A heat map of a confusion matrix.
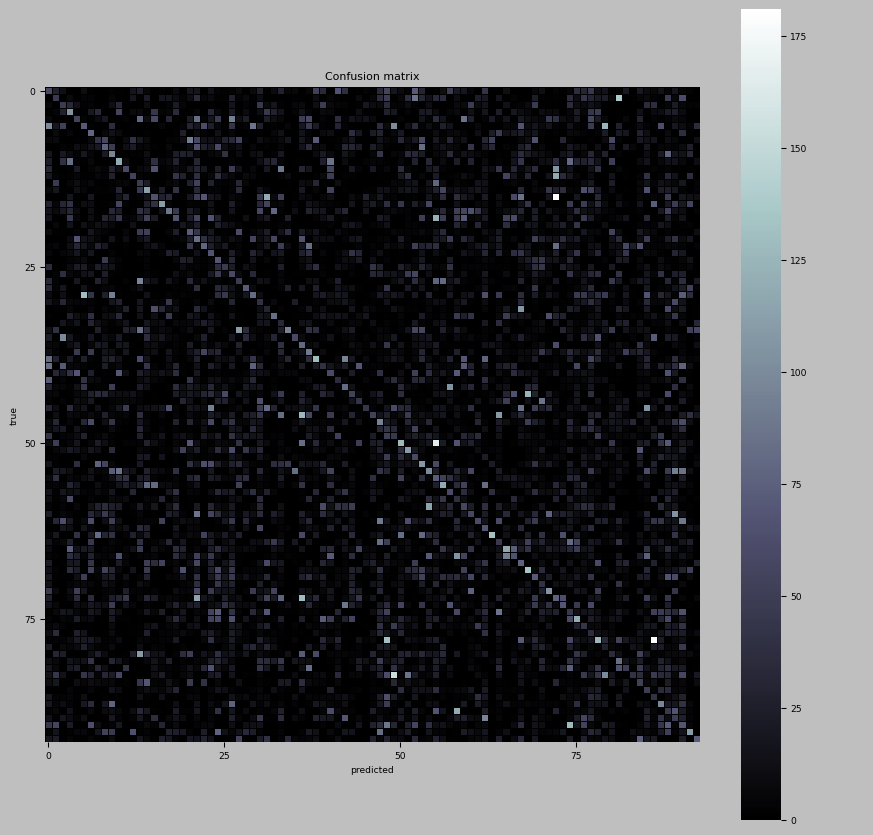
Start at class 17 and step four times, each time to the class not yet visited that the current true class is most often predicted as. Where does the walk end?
89
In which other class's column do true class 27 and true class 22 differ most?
13
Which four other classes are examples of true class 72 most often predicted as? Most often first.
36, 21, 33, 73
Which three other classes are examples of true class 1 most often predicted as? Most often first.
81, 52, 90
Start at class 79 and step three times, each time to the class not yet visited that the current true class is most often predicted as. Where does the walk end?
64
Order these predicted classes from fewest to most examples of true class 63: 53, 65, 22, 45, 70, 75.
45, 65, 75, 70, 22, 53
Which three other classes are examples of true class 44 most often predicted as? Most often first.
70, 30, 65
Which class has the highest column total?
88
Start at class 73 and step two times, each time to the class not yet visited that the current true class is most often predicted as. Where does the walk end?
57
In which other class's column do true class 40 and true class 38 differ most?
42
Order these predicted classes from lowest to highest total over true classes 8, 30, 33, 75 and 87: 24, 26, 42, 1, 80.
1, 80, 42, 24, 26
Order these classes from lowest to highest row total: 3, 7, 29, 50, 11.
3, 11, 7, 50, 29
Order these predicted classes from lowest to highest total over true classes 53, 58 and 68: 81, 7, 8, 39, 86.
81, 39, 86, 7, 8
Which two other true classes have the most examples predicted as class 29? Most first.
5, 39
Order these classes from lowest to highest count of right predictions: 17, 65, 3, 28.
28, 17, 3, 65
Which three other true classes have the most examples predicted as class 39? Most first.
75, 59, 2
